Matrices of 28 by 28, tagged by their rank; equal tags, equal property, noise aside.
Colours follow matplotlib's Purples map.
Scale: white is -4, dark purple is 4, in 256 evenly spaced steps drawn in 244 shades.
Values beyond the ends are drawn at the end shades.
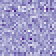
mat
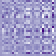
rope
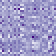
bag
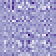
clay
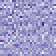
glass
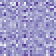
bag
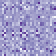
clay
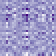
rope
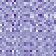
bag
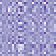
bag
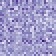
mat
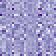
bag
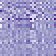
bag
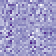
glass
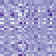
bag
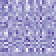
bag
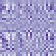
bag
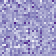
mat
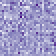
mat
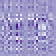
rope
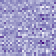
glass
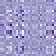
rope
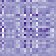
rope
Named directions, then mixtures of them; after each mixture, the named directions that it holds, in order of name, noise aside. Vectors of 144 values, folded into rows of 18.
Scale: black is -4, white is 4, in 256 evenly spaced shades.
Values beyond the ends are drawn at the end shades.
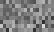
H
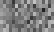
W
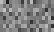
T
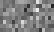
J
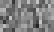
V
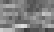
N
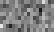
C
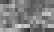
N.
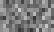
C, T, W.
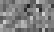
C, J, N.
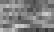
N.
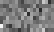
C.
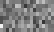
C, H, V.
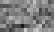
C, H, N.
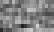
N, V.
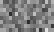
T, V, W.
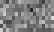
H, N, V.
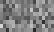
H.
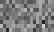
H.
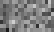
H, N, W.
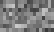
N, T, W.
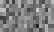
T, V.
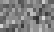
C, J, N.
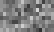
J, N, V.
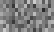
W.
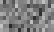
C, W.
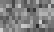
H, N, V.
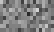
C, J, T.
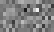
H, J.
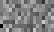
C, H.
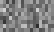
T, V.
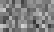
H, T, V.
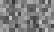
T, V, W.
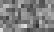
N, V.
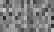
T.
